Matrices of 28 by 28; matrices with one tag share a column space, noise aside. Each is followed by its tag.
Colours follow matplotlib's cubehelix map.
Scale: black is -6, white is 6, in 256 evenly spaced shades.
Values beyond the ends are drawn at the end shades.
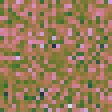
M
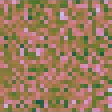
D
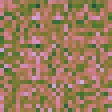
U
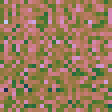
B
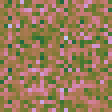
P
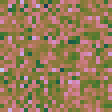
P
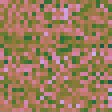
D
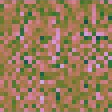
M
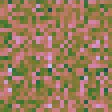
P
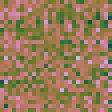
B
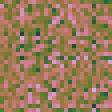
M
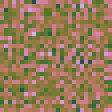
D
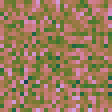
U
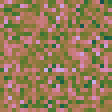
P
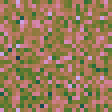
U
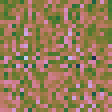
M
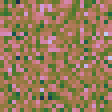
M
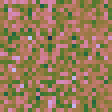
D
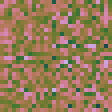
M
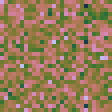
M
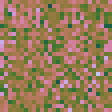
B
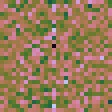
D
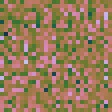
B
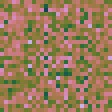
B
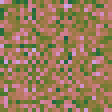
D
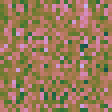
M
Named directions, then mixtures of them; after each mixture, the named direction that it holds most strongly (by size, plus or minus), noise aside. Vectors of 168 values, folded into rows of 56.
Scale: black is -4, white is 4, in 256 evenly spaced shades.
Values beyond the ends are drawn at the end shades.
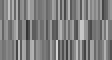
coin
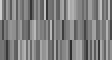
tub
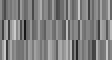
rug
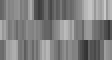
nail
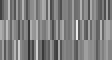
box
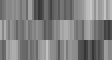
nail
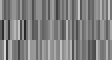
rug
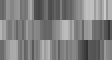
nail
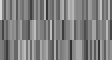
tub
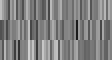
box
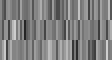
rug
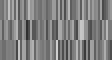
coin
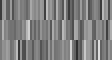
tub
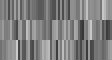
coin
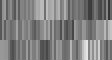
nail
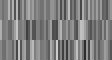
coin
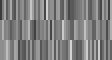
tub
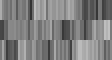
nail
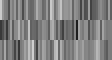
box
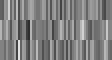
coin
